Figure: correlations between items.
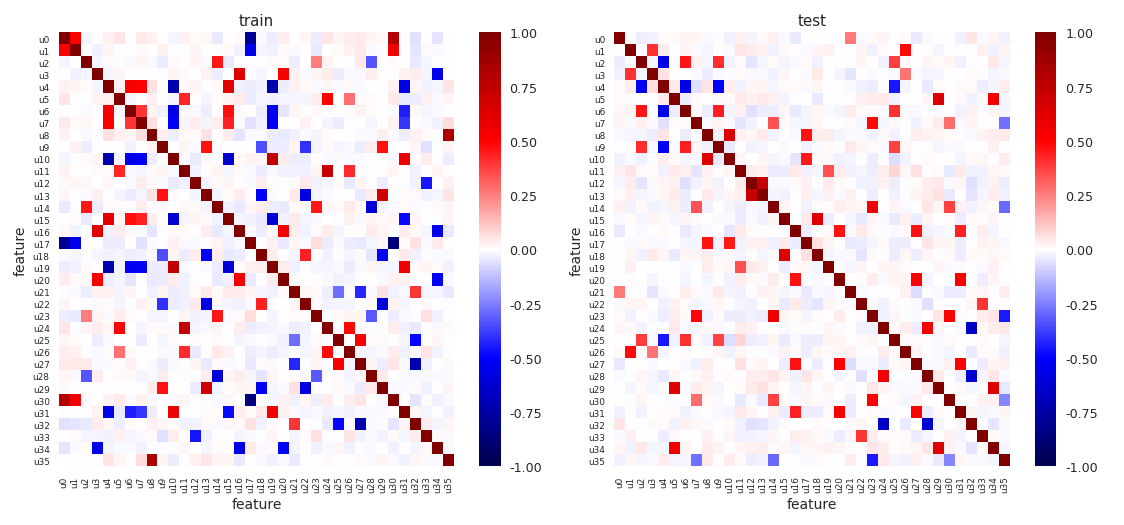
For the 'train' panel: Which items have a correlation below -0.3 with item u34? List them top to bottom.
u3, u16, u20
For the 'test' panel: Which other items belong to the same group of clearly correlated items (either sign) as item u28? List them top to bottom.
u24, u32
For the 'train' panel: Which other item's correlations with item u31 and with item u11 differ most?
u24
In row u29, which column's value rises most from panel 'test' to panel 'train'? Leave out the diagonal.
u13
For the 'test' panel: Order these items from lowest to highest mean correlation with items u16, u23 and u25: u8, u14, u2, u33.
u8, u33, u2, u14
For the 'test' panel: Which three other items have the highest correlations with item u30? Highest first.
u23, u14, u7
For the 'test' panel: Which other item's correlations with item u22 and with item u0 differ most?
u33
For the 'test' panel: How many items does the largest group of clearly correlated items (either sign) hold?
5
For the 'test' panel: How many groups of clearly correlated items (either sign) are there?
12
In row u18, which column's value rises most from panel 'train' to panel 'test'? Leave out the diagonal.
u15
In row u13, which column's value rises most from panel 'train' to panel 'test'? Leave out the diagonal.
u12
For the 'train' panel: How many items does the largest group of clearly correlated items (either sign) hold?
7
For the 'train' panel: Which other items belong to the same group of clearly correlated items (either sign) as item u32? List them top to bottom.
u21, u25, u27
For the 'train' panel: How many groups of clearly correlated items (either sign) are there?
9
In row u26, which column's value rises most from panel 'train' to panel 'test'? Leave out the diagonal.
u1
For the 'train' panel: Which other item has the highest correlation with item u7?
u4
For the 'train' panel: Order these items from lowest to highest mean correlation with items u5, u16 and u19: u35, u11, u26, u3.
u35, u26, u11, u3
